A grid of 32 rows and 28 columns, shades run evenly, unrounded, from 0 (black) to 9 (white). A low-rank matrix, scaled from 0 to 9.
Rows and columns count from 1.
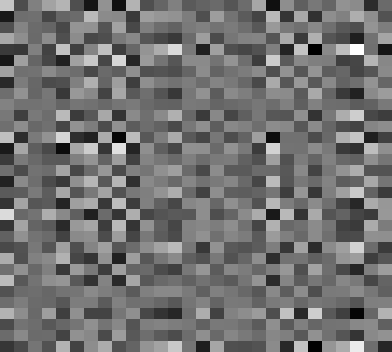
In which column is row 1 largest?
1
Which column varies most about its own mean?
26
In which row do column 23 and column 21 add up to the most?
29
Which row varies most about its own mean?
5
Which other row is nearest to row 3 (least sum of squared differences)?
22
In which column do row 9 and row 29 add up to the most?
23
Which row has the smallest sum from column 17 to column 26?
4
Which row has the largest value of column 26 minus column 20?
13
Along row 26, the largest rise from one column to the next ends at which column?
10
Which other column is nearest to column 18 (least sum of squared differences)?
17
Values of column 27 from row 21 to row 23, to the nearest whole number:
6 5 4
